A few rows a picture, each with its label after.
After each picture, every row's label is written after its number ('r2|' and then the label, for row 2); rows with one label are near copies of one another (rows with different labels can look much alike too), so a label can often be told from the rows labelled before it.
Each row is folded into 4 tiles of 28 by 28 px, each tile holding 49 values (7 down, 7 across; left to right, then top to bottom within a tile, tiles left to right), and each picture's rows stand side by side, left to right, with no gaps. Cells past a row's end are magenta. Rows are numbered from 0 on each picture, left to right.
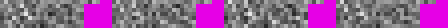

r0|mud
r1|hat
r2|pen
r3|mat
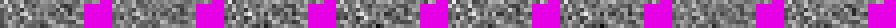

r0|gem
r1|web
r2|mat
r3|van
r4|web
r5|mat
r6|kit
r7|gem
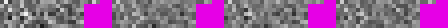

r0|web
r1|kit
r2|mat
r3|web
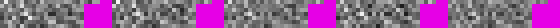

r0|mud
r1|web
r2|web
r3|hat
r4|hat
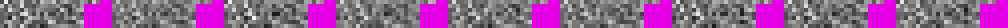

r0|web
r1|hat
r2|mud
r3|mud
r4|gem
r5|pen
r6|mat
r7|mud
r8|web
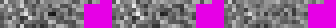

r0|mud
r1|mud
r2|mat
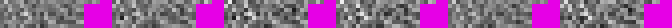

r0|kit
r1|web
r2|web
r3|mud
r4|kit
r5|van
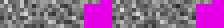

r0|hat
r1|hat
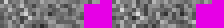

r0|mud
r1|hat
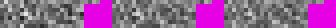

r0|pen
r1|pen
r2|hat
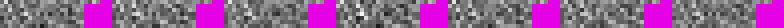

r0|mat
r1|pen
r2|mud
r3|mud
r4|web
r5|gem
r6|hat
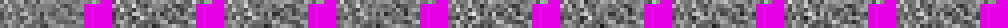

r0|kit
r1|gem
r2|mud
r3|gem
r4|hat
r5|van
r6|pen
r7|pen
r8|hat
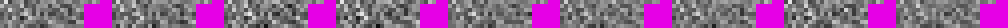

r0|web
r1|kit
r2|hat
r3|van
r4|kit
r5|mat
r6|mat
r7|web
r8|gem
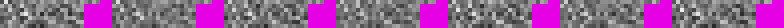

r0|mat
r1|mat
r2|hat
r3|hat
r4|hat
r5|web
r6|mat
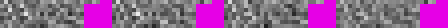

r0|mat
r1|mat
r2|kit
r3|pen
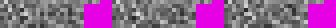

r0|mat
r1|pen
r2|gem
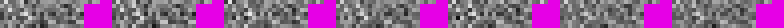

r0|kit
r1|kit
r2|web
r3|mud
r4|web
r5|pen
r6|van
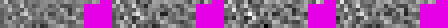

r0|gem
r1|mud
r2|van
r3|mat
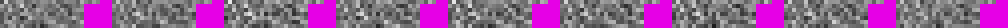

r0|gem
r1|pen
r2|mat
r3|hat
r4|gem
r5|gem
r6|kit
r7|hat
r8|kit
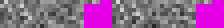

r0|van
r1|mat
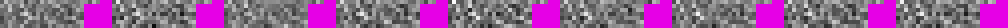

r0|pen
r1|mat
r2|gem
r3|pen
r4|gem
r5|van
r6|mat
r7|pen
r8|mat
